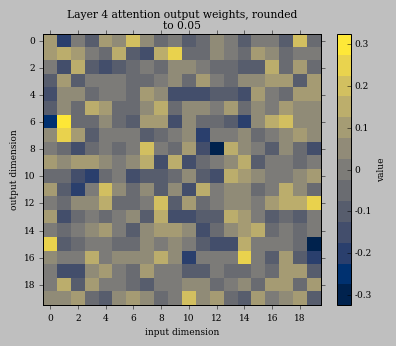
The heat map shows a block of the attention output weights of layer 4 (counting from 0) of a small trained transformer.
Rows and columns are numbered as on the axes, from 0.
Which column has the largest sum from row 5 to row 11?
17
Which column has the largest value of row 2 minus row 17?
2
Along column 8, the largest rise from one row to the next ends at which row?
12
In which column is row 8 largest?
7
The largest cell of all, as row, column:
6, 1
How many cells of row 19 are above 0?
12
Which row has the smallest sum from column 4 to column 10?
10
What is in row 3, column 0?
-0.1
